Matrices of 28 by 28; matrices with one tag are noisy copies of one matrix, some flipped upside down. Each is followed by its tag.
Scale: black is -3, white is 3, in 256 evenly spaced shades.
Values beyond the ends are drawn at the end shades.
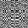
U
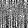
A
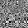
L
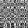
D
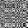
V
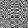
U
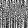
A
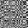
V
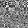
L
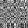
D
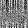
A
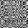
V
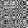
V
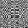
U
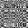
V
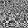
L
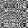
V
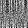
A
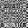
V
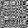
V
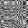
V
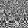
L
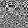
L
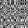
D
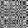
V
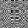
U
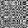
V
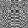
U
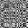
V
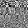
L
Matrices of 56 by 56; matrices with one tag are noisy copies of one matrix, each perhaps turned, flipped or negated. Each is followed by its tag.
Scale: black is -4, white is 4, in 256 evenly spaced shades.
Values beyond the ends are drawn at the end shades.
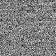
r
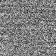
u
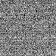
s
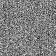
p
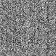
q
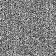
p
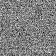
p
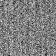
u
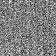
u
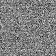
p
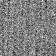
u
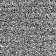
u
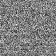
r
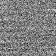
u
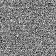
p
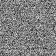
p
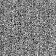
s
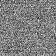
p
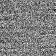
u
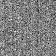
s
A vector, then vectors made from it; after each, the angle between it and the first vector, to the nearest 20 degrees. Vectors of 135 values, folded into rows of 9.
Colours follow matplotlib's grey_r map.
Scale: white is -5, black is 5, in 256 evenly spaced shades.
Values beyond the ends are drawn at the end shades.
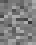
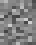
160 degrees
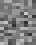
120 degrees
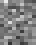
120 degrees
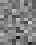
140 degrees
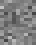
100 degrees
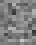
80 degrees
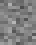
60 degrees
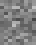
60 degrees
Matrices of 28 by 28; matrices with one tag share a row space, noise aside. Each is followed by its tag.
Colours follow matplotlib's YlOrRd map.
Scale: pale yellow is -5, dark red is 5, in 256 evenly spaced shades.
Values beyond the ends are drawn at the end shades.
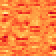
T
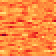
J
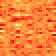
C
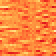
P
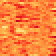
T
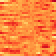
P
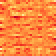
C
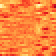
P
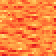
J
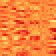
T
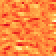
T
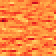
J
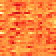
C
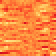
P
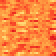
T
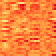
T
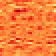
C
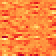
T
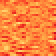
T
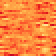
P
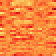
C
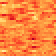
J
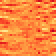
P
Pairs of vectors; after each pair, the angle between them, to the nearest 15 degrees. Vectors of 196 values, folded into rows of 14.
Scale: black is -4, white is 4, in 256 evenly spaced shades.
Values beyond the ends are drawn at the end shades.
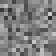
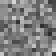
105 degrees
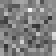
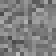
105 degrees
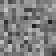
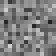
15 degrees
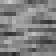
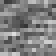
150 degrees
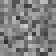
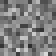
120 degrees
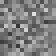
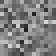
165 degrees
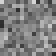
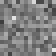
60 degrees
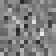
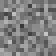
105 degrees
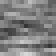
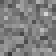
90 degrees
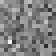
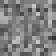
105 degrees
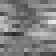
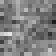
135 degrees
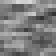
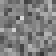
105 degrees
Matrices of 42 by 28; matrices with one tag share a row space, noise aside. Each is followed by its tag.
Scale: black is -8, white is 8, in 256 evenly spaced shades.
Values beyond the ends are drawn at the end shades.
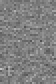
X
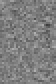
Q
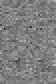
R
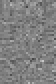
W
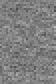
R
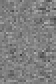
Q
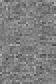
R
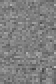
W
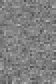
X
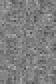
Q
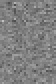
Q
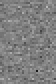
X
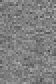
X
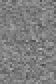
W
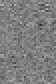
Q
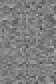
W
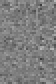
W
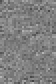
X
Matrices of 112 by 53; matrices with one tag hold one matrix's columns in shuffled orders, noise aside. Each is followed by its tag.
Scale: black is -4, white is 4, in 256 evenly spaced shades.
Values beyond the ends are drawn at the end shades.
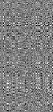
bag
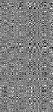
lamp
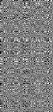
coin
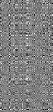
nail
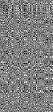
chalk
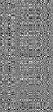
nail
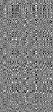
chalk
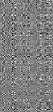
nail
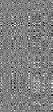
bag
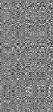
lamp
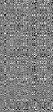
nail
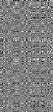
coin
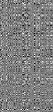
nail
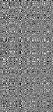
coin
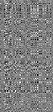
chalk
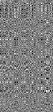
chalk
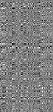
lamp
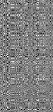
nail
